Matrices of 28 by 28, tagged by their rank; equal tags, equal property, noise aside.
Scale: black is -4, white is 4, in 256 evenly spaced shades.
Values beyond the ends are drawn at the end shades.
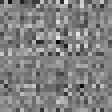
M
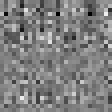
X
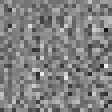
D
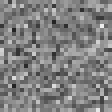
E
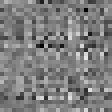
X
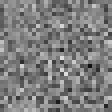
E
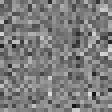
D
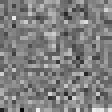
D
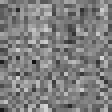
M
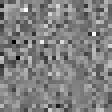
D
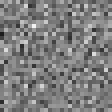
D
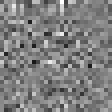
D
